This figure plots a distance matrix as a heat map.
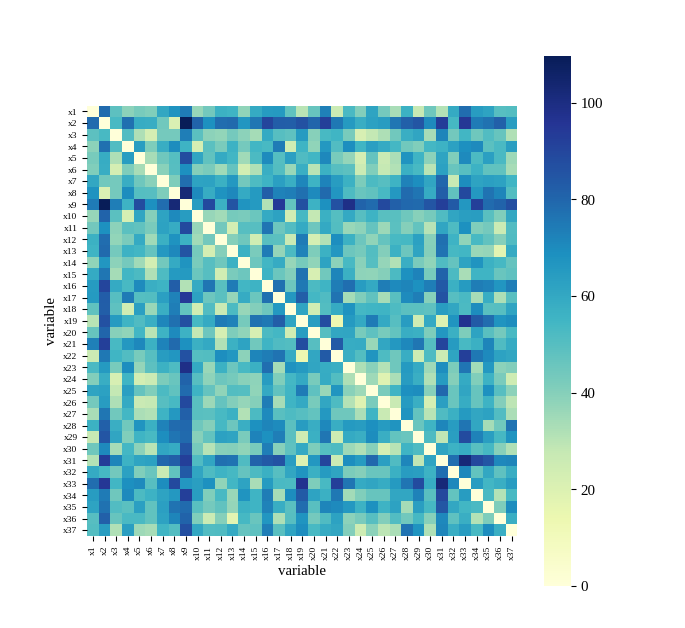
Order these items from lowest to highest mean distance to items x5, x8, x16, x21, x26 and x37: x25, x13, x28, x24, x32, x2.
x24, x25, x32, x13, x2, x28
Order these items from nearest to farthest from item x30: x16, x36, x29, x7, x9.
x36, x29, x7, x16, x9
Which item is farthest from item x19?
x33
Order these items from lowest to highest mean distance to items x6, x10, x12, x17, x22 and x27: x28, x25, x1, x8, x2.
x1, x25, x28, x8, x2
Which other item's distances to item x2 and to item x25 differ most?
x21
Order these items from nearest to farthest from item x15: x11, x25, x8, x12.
x12, x25, x11, x8
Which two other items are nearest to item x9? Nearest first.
x16, x18
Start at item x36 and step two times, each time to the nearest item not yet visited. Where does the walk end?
x11
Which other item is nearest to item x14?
x6
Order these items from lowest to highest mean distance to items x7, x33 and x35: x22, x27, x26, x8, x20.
x20, x26, x27, x8, x22
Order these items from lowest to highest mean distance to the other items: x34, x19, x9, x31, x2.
x34, x19, x31, x2, x9
